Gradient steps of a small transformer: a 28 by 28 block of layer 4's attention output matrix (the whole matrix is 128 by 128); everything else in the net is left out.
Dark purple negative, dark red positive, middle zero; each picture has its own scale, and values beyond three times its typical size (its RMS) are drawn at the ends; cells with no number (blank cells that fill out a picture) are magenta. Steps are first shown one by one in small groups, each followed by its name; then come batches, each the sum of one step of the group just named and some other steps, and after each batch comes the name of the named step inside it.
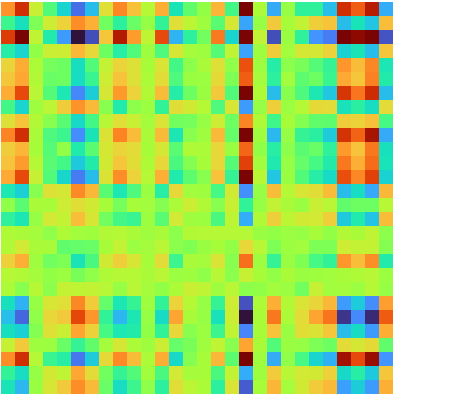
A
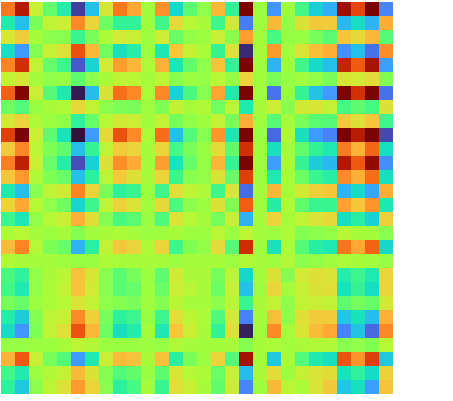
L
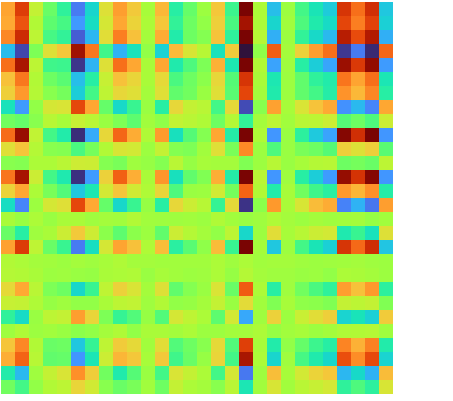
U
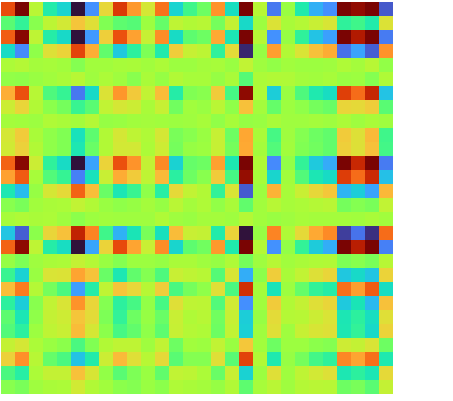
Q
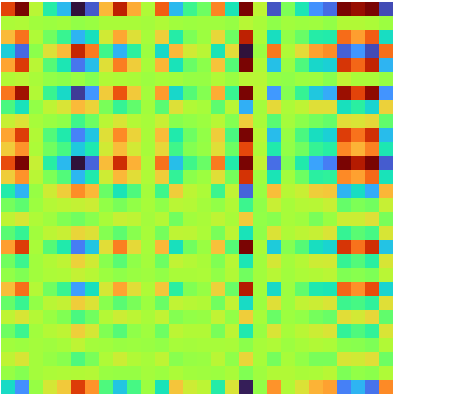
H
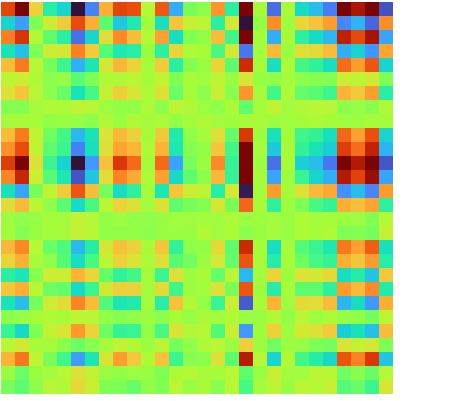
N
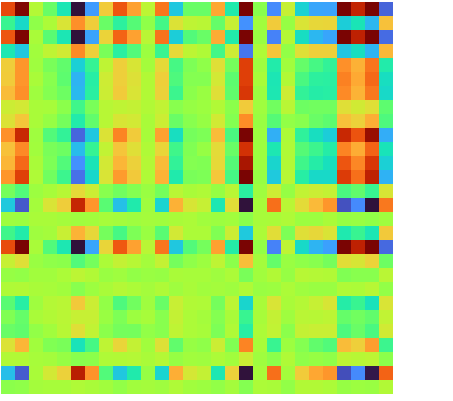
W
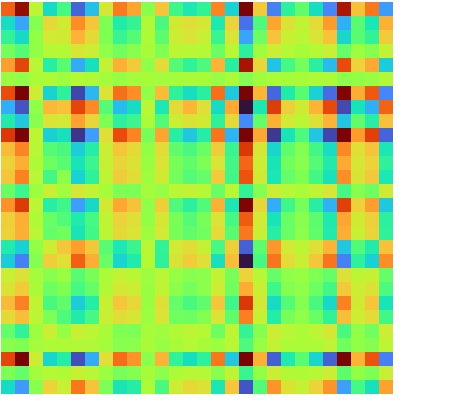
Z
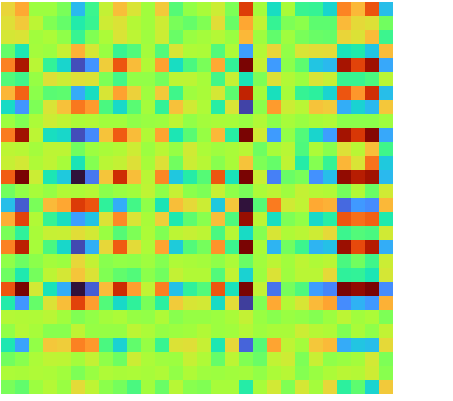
H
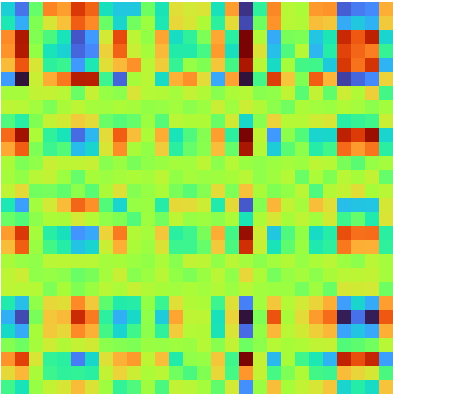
A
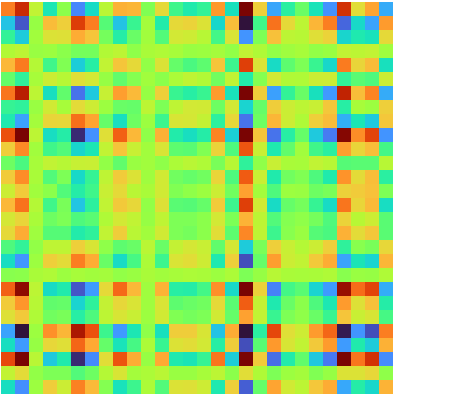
Z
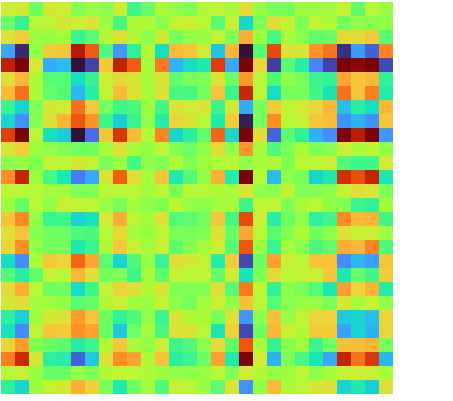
U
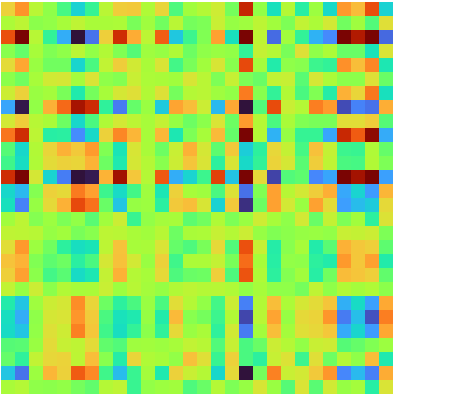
A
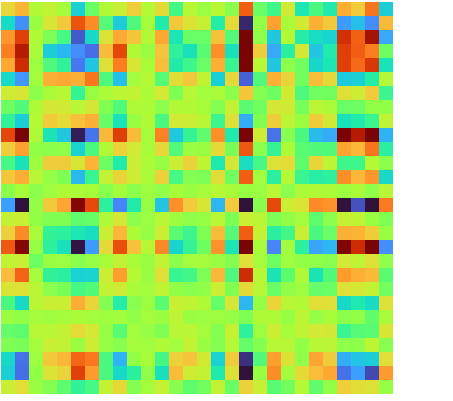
W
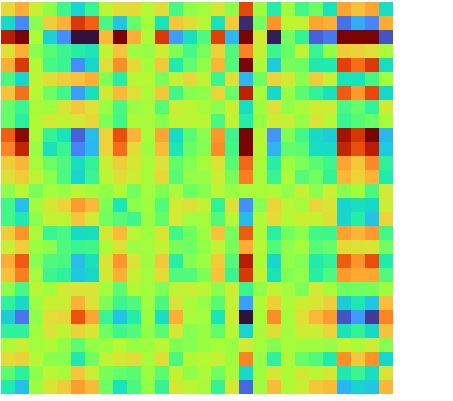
A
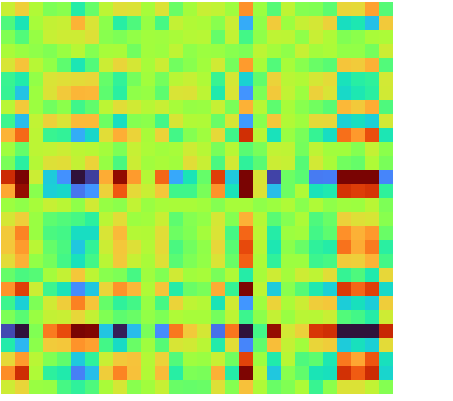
N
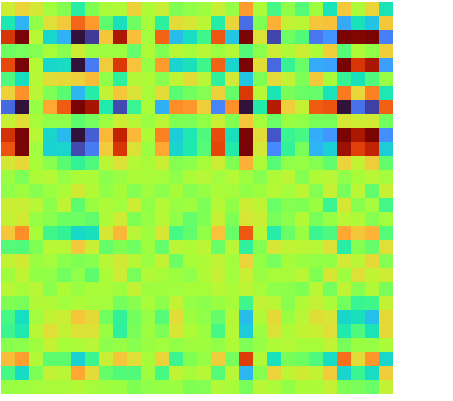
A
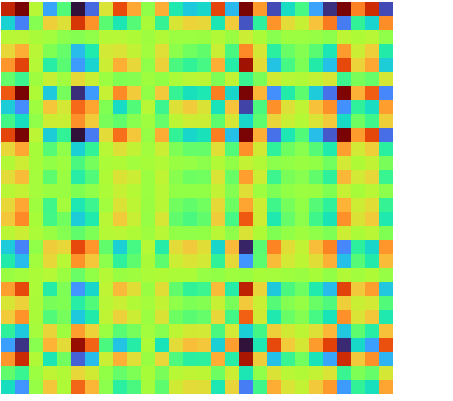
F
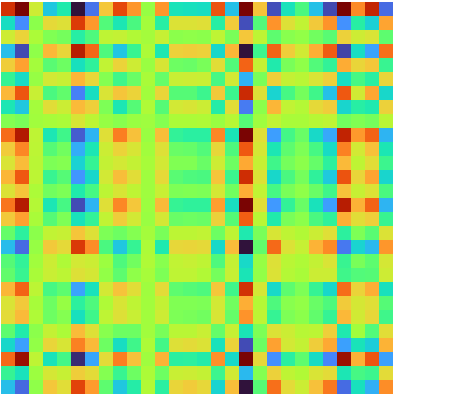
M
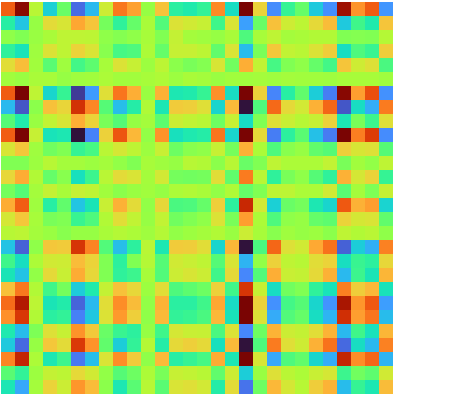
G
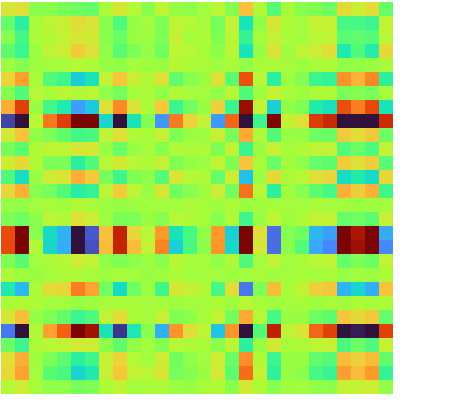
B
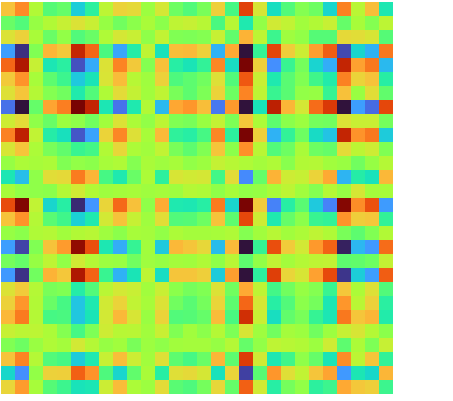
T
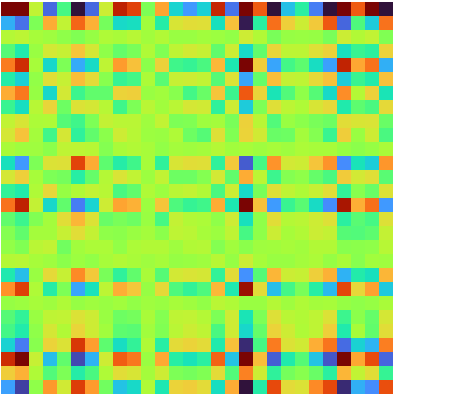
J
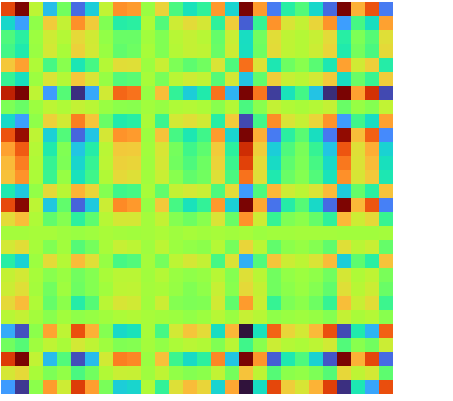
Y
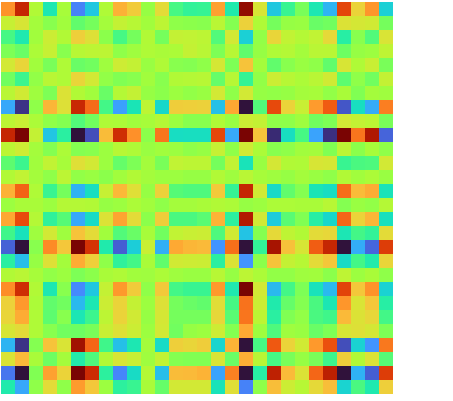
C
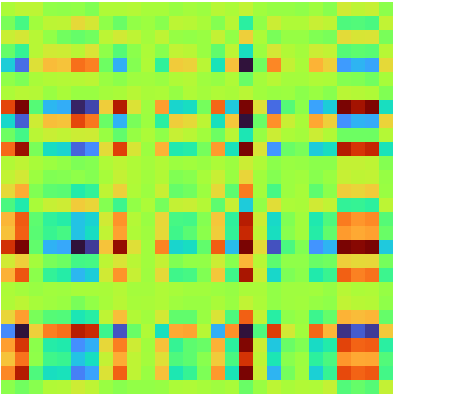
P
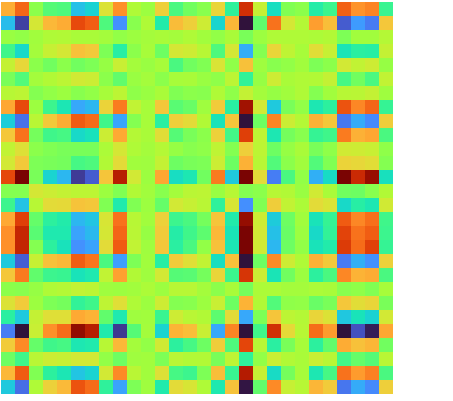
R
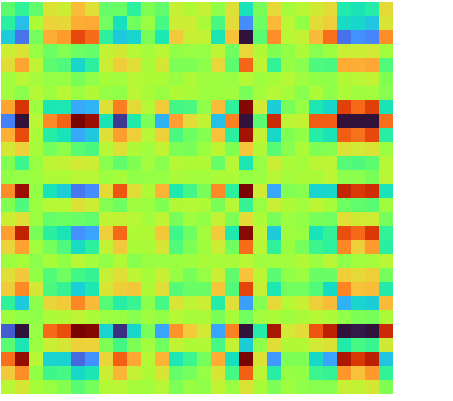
B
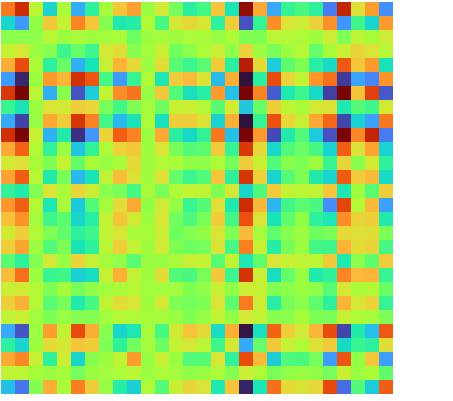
Y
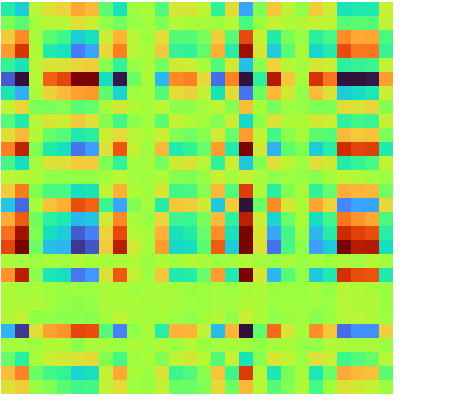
P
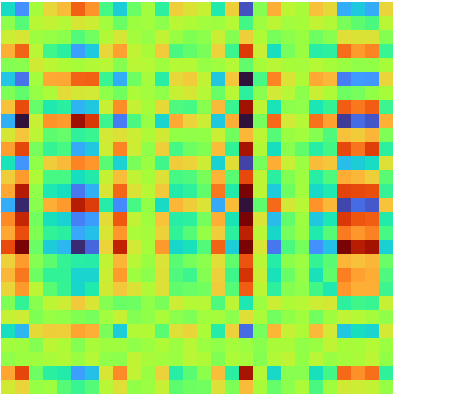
P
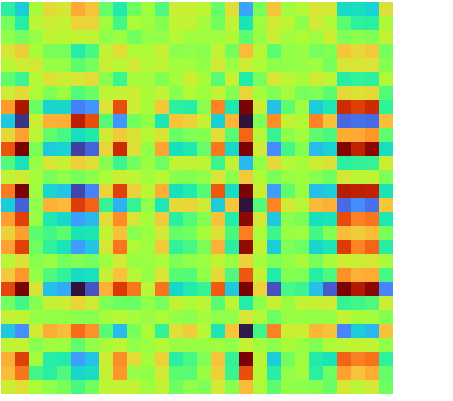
P
